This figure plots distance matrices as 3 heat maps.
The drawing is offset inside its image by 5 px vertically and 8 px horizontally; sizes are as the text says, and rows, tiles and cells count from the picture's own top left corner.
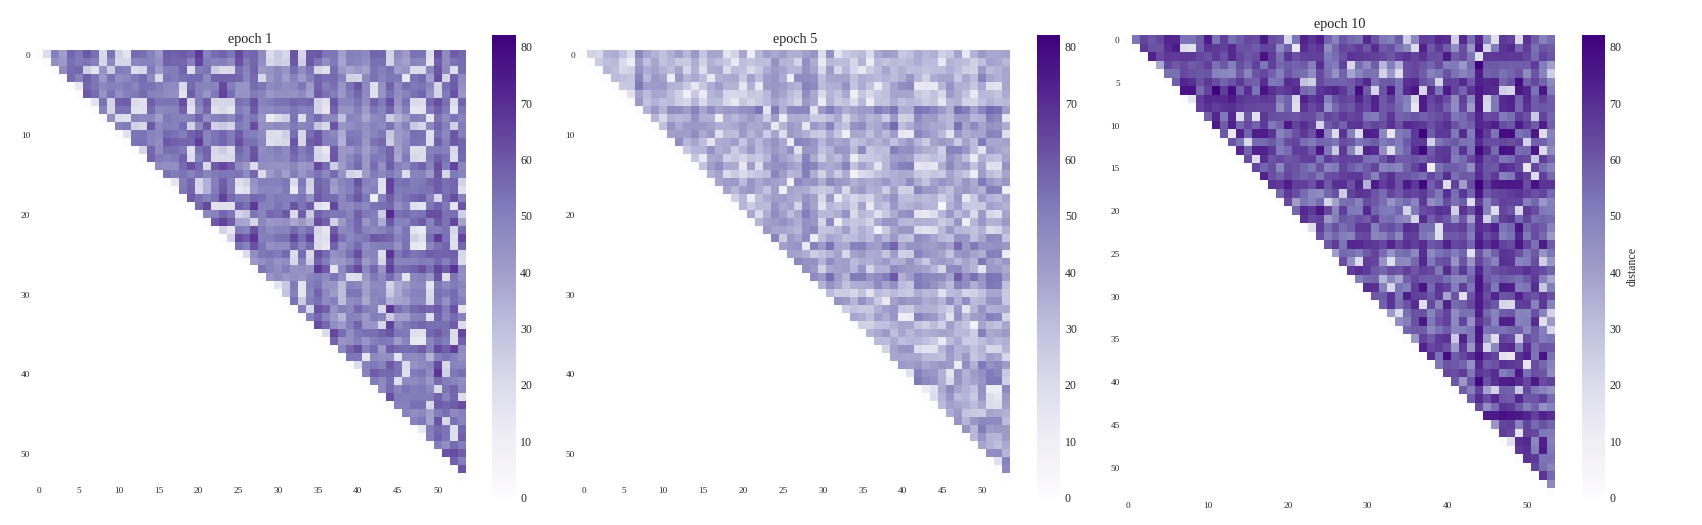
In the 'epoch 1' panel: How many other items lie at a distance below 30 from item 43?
8
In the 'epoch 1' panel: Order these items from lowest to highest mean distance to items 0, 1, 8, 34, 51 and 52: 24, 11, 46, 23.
11, 46, 24, 23
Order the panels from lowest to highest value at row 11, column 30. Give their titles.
epoch 1, epoch 5, epoch 10
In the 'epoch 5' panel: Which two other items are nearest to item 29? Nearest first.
23, 7
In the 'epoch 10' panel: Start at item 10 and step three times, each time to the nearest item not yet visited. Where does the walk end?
27
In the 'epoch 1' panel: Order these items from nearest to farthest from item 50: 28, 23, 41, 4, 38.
4, 38, 41, 28, 23
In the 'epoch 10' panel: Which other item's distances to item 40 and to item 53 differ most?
17
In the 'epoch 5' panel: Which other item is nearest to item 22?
37
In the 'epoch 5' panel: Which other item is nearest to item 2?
35
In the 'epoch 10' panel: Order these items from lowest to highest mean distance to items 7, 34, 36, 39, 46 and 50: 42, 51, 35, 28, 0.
35, 0, 28, 51, 42
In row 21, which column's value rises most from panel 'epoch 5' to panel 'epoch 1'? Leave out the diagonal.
48
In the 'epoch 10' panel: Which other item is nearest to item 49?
46
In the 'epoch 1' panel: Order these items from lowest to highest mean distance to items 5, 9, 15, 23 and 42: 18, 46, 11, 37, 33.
18, 46, 33, 11, 37
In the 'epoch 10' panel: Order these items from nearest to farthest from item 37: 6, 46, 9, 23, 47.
47, 6, 23, 9, 46
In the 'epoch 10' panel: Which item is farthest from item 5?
49
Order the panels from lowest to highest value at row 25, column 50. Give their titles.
epoch 5, epoch 10, epoch 1
